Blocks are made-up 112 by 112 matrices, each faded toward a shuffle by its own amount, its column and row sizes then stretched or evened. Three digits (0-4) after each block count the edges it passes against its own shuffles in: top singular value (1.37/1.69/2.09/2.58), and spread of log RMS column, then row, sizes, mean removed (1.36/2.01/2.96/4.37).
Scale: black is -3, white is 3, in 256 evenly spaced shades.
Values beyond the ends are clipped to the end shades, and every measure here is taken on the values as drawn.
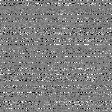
1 0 4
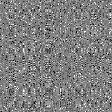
4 2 0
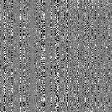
4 4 1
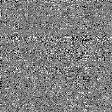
1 2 3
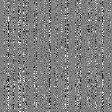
3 4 2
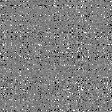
1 3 3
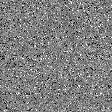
0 0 2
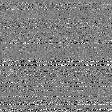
1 0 4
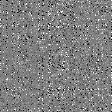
0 3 2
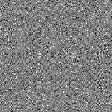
4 1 0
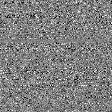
0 0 3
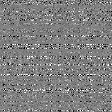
3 2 4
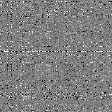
3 2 3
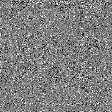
2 1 2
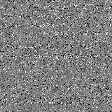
1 0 2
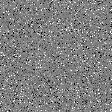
0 1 1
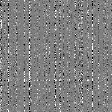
3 4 1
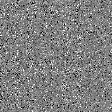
0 2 1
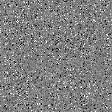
0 2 1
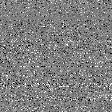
0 0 3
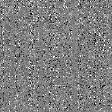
0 3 2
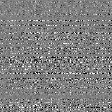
2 2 4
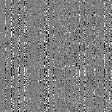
3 4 1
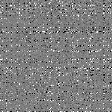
2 2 3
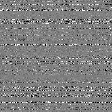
3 1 4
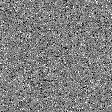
1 0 0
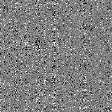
2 3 1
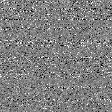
1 0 3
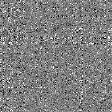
1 3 2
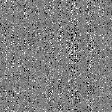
0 3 1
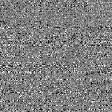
3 1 3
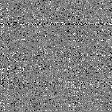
2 2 3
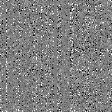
2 3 1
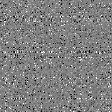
3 2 2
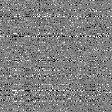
4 1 3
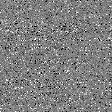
1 1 2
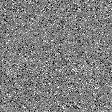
1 0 1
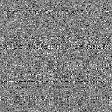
3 0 3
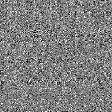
2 1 2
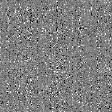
1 3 1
